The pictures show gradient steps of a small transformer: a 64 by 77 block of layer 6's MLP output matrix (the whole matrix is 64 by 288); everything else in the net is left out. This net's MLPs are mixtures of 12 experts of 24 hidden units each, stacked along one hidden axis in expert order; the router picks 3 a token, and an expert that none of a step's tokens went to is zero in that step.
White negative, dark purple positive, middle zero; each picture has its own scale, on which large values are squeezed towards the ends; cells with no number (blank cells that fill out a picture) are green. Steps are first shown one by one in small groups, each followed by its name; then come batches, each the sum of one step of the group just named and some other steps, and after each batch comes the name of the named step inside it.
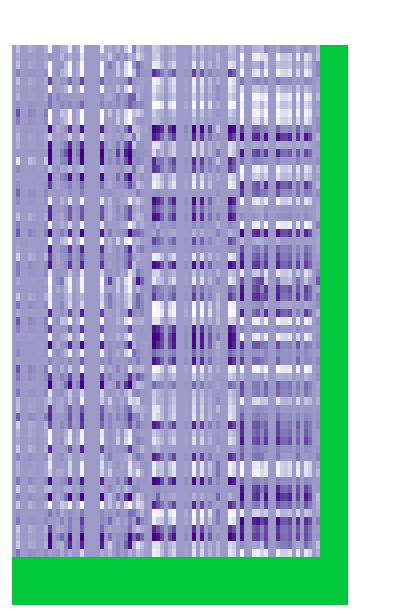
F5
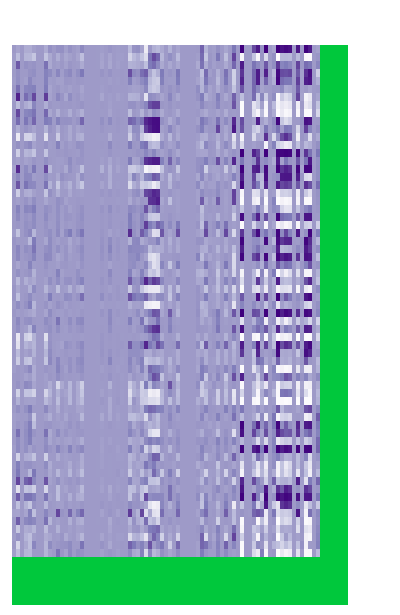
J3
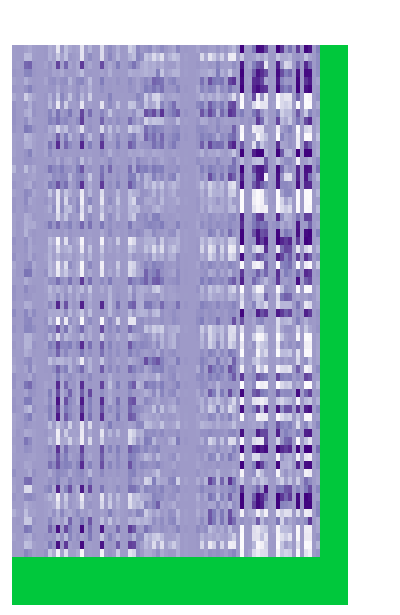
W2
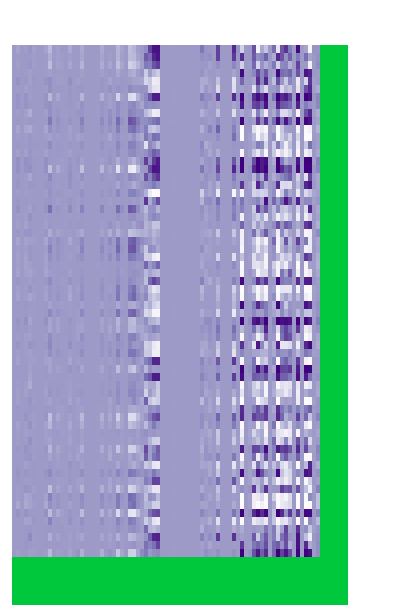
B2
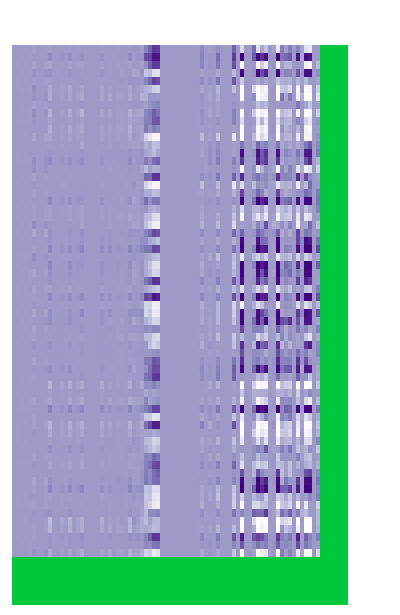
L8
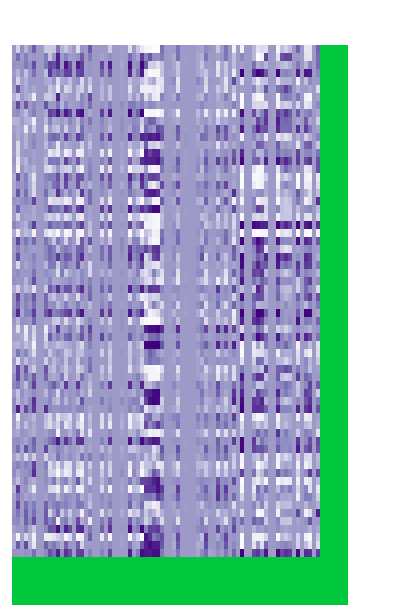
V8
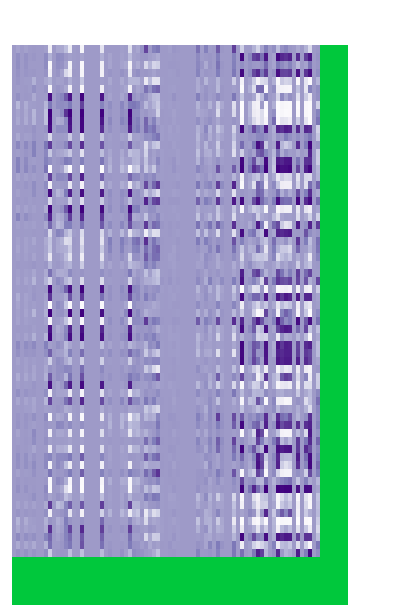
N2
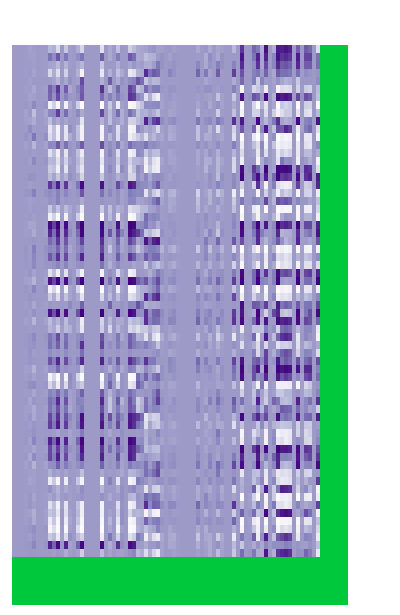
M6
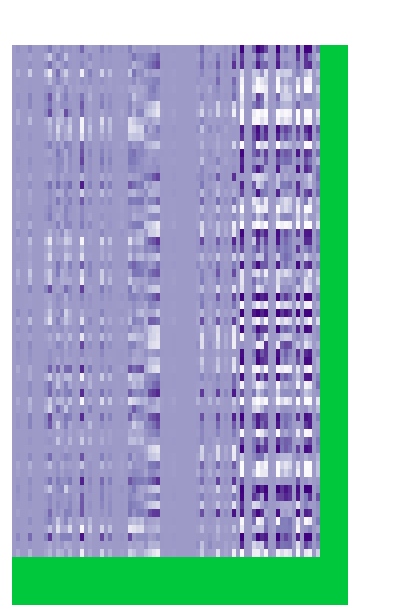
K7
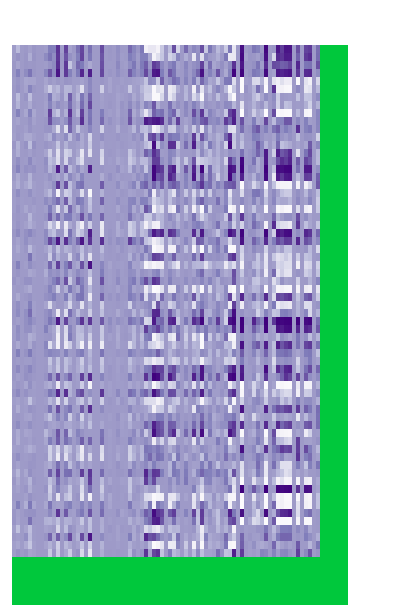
N2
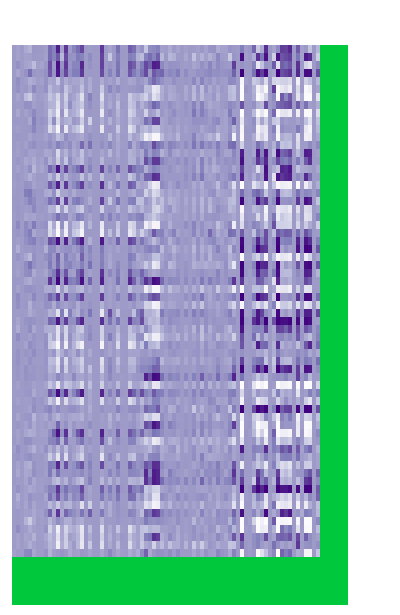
L8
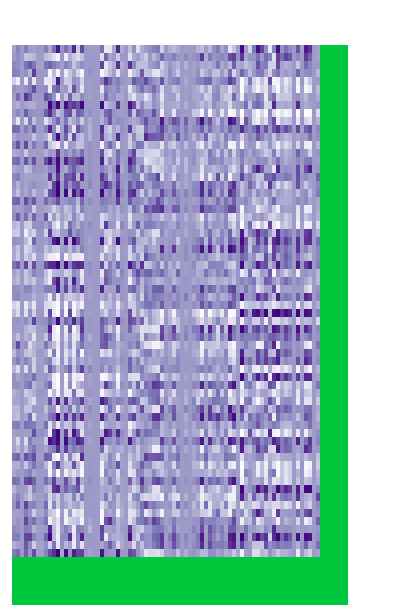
K7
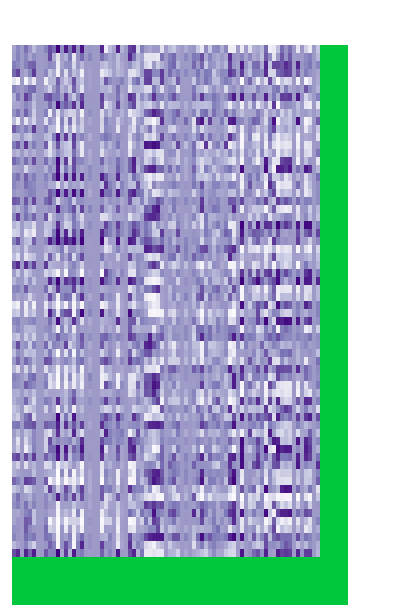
M6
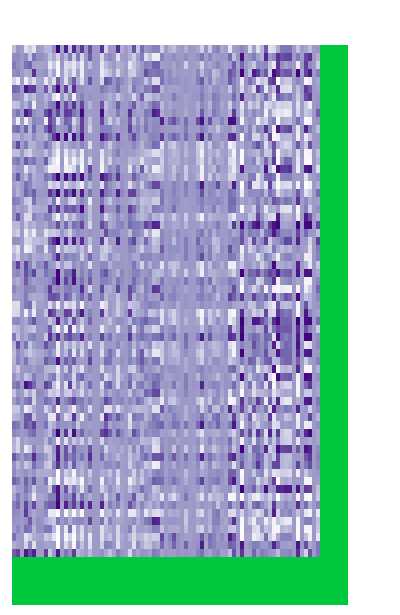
N2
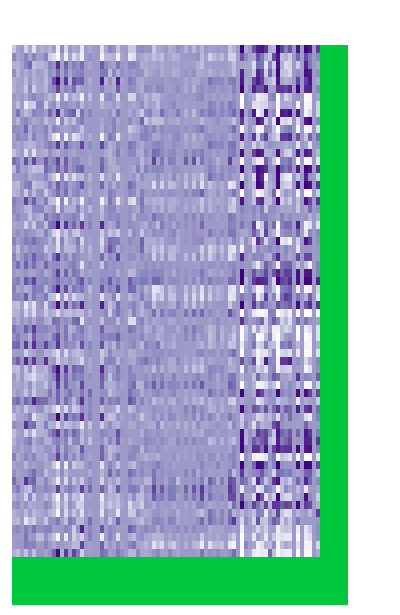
W2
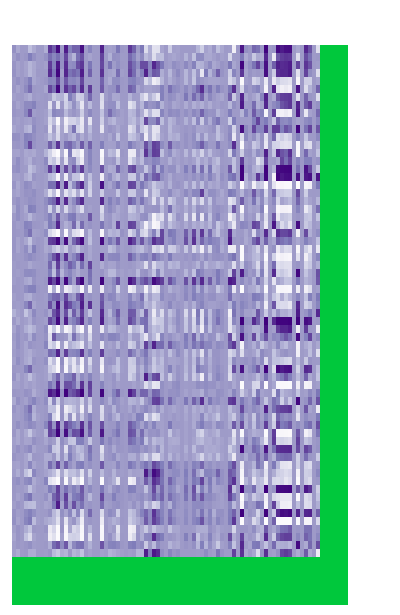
M6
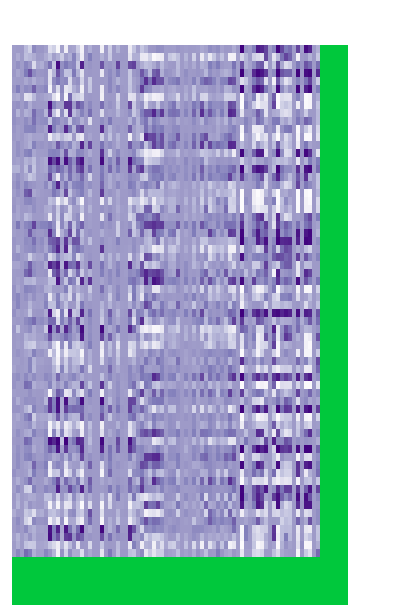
W2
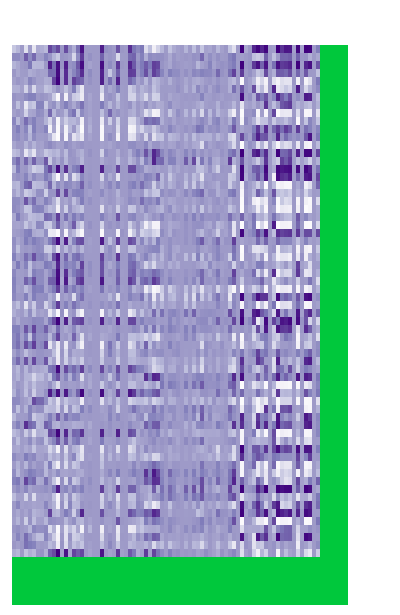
K7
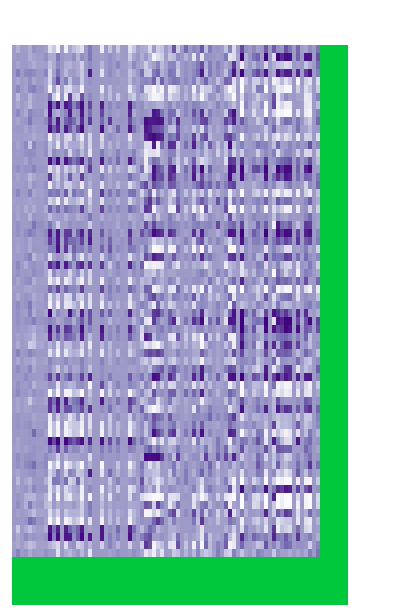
N2
